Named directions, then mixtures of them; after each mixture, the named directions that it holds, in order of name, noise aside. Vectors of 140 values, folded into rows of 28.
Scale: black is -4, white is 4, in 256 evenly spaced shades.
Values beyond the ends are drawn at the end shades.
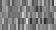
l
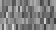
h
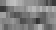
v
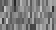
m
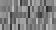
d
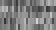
d, h, v.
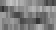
v.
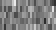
h, m, v.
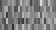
h, m.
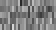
d.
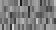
d, h.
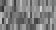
m, v.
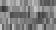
d, h, v.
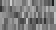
l, v.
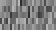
d, m.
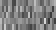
h, m.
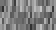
h, m, v.
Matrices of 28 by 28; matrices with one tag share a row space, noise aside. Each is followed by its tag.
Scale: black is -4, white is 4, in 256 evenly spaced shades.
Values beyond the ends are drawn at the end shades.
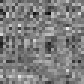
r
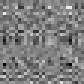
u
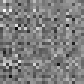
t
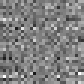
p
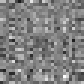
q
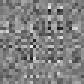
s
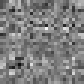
q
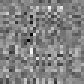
s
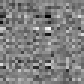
r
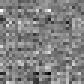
r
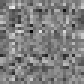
q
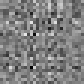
s
